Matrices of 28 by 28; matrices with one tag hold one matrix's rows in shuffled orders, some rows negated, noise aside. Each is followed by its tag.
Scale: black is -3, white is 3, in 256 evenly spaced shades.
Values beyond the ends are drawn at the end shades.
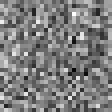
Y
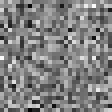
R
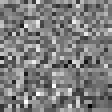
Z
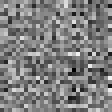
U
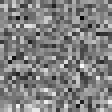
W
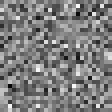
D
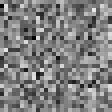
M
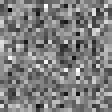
D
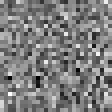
D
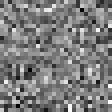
W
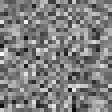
Y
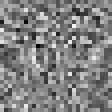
Y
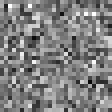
R
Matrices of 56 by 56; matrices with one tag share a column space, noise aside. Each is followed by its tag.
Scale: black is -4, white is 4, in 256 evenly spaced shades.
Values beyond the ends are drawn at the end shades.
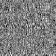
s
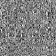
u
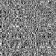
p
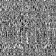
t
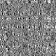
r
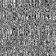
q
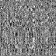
t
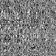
u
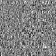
p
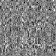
t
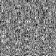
u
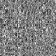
u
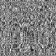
t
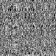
s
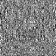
u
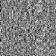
u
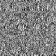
s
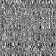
r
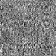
t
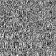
p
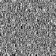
s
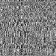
t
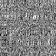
q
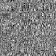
s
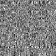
p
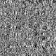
r
